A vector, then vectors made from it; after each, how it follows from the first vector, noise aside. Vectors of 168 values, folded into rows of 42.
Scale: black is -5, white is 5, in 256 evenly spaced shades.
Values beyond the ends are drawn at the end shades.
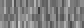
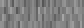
wrapped around, negated, shrunk.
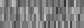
reversed, negated.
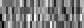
wrapped around, scaled up.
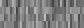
reversed, negated.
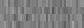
wrapped around, negated, shrunk.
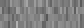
wrapped around, negated, shrunk.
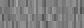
wrapped around, negated, shrunk.
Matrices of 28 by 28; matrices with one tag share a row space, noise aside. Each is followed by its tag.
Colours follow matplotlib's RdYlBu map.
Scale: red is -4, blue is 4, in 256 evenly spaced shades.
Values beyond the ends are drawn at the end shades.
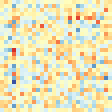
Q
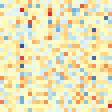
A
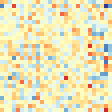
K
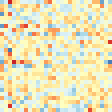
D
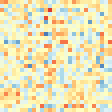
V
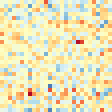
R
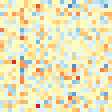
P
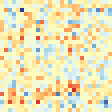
P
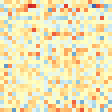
R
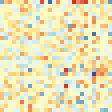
A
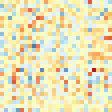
K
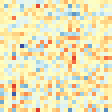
P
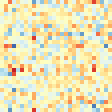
Q
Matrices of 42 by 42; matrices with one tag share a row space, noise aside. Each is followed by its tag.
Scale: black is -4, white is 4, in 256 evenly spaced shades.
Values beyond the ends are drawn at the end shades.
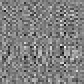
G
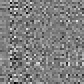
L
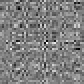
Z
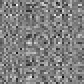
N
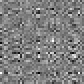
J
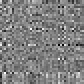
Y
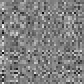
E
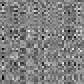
E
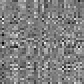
E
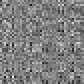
Y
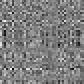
Y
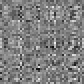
J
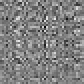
Z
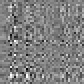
L
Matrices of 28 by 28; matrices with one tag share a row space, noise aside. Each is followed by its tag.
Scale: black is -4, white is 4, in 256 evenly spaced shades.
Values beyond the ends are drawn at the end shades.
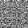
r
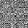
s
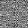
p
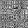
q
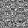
s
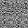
r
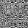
s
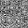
r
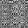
q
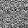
s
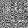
s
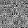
q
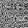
s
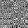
q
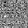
r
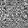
r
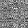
q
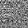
r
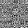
q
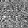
r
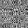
q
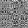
q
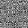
p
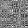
q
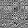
q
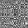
q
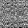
s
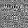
q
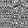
q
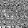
r
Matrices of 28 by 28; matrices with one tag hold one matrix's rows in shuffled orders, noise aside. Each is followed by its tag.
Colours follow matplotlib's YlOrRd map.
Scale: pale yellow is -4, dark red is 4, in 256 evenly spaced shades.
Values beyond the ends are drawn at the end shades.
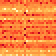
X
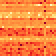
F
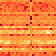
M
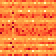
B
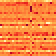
M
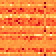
F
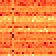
B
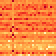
B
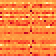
M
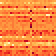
M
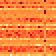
F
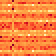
B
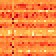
B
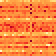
M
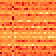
B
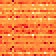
B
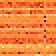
F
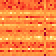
F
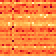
B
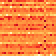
F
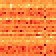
F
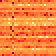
B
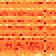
F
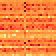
X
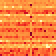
M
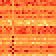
B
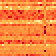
F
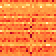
M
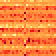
X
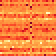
M
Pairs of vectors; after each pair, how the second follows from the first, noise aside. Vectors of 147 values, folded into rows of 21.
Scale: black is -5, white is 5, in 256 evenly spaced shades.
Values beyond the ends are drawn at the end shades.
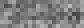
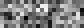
wrapped around, negated, scaled up.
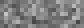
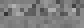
negated, partly zeroed.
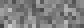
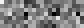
wrapped around, negated, scaled up.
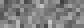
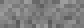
negated, shrunk.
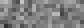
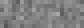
shrunk.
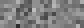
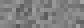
shrunk.
